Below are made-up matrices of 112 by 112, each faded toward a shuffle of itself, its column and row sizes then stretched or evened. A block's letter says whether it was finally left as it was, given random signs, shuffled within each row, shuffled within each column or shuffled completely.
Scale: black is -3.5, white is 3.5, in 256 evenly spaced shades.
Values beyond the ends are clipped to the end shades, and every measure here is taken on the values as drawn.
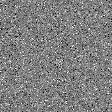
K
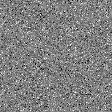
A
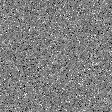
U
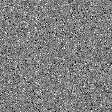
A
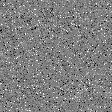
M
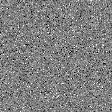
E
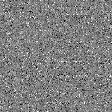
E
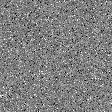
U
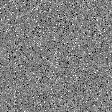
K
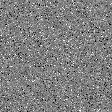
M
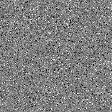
A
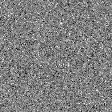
M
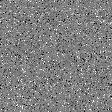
M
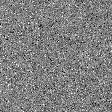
U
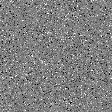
A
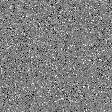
M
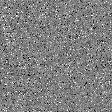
A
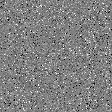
A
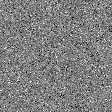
U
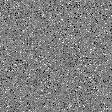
A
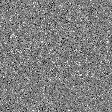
M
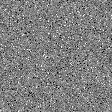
U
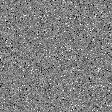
M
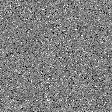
M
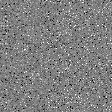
E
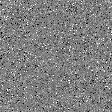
A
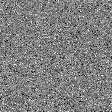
M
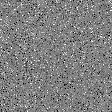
K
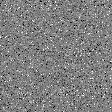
M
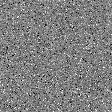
U
